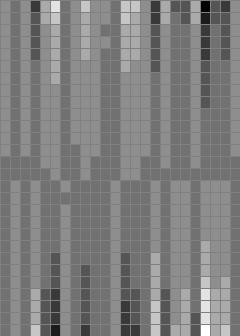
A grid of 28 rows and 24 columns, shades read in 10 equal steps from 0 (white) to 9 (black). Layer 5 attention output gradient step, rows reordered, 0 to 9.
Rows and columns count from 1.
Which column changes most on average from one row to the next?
21
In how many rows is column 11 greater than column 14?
15
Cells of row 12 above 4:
11
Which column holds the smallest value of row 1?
6
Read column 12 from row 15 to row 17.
5 4 4
